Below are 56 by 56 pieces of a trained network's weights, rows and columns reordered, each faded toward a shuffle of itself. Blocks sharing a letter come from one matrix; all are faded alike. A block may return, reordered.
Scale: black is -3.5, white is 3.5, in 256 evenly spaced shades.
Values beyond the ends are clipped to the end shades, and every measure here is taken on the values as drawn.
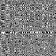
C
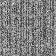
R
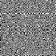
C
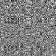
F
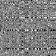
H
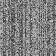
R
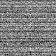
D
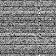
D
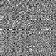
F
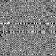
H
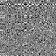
C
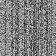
R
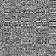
H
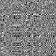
H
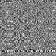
F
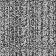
R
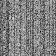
R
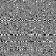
C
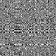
H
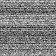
D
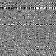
H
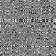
C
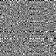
H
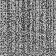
R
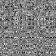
F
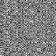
F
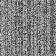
R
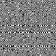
H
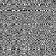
H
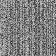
R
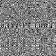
F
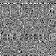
C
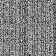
R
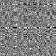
H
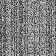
R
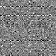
H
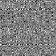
F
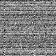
D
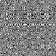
H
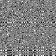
C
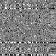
H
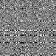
H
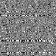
C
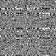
C
